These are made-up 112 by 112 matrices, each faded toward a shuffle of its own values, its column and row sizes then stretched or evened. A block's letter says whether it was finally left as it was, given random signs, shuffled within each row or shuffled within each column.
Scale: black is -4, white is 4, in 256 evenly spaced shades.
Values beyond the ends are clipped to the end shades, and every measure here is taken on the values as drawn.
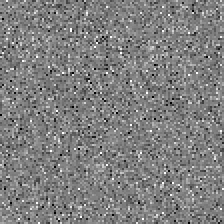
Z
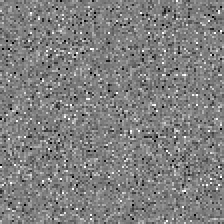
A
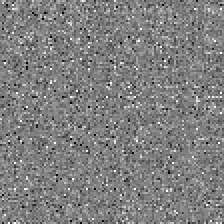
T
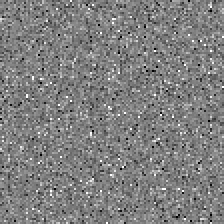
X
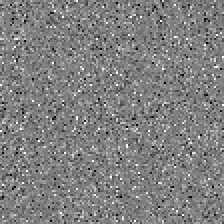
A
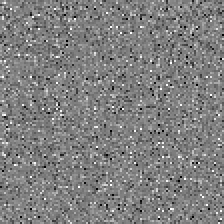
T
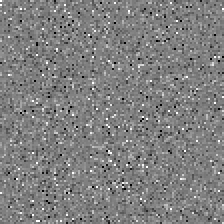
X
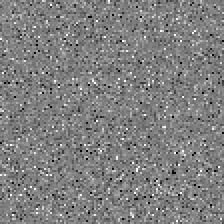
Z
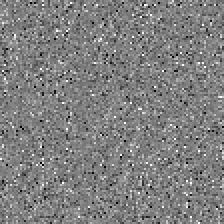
A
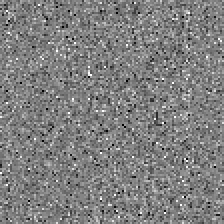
X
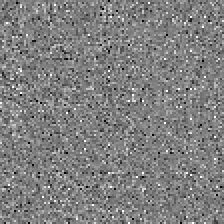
T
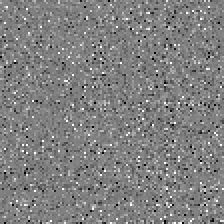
A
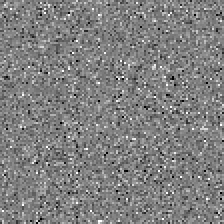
A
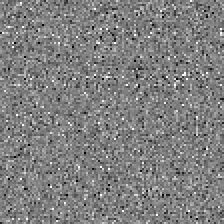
T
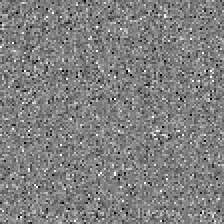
A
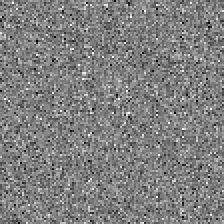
X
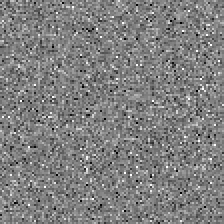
X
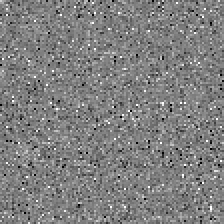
T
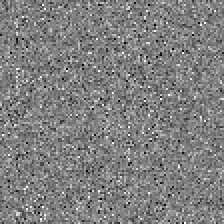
X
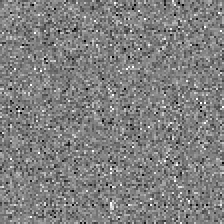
A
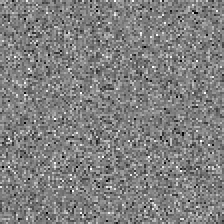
T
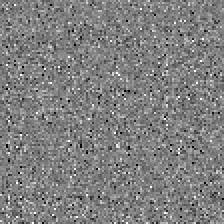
A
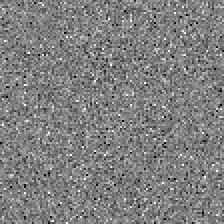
X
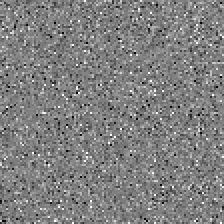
A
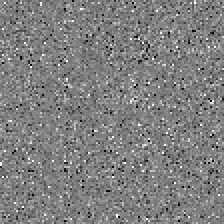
A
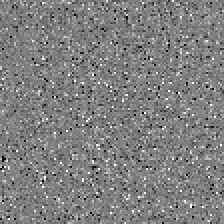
T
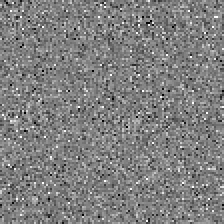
A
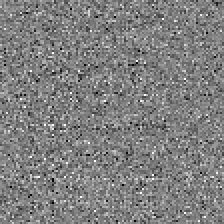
T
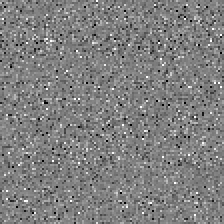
Z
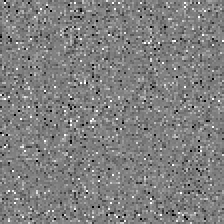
A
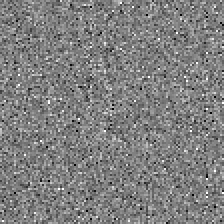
X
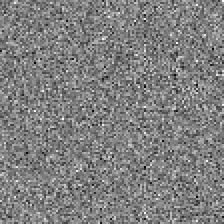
X
